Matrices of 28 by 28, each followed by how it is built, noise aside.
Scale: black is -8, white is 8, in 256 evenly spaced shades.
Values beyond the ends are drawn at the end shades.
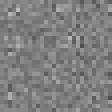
low rank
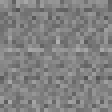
repeating columns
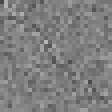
banded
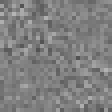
block diagonal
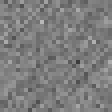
Hankel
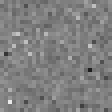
sparse
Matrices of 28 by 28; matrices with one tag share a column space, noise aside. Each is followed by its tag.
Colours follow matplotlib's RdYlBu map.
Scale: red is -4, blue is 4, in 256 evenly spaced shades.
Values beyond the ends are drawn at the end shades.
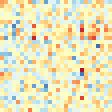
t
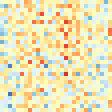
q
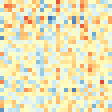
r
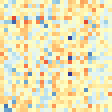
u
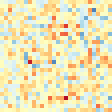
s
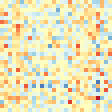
t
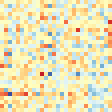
q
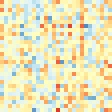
s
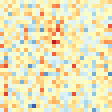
q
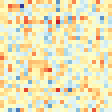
r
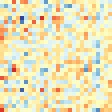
r
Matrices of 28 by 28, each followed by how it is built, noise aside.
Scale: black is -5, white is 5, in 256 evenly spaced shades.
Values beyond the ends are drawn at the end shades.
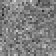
smooth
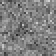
smooth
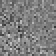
lower triangular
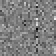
uneven columns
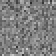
low rank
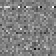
uneven rows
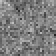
smooth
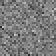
Toeplitz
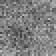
smooth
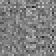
low rank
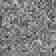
noise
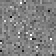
sparse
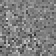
lower triangular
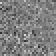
lower triangular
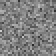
noise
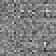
low rank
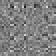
low rank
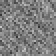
Toeplitz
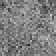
smooth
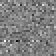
uneven rows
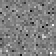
sparse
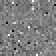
sparse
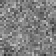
smooth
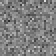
noise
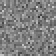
noise
